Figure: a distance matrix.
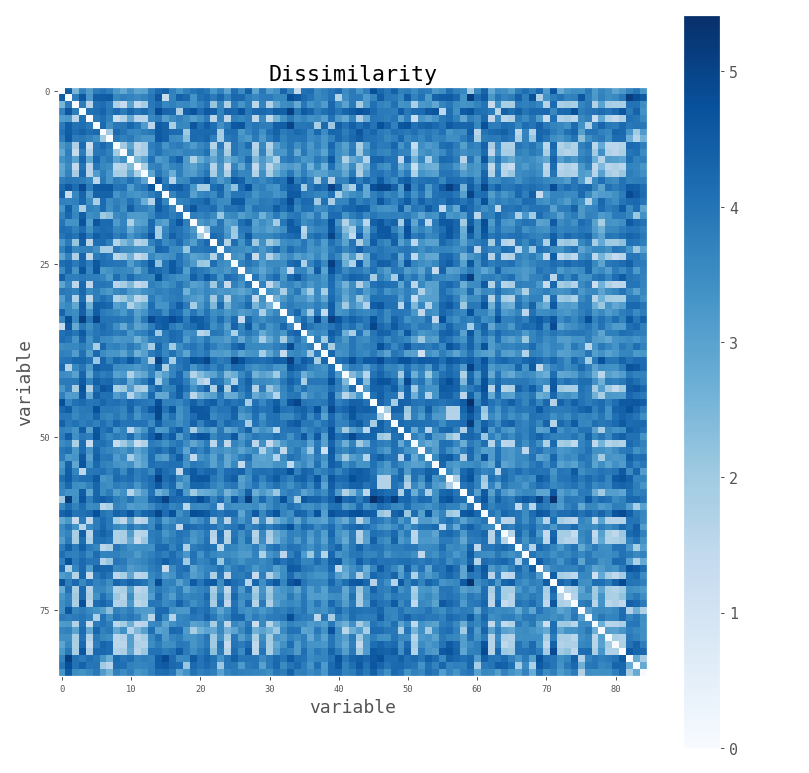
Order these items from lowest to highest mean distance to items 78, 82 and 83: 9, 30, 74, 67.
30, 67, 9, 74
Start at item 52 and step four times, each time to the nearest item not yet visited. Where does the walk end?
29
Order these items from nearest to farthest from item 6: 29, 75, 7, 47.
7, 75, 29, 47
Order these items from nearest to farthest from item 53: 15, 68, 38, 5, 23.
15, 38, 23, 68, 5
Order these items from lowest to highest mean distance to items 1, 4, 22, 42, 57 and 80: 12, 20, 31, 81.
12, 81, 31, 20
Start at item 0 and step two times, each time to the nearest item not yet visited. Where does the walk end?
59
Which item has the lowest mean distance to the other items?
11
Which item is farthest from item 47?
14
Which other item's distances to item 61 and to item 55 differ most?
3
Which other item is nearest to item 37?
76
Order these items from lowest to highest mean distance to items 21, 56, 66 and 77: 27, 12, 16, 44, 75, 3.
12, 44, 75, 27, 16, 3
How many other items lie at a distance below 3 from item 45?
3
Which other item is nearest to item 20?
35
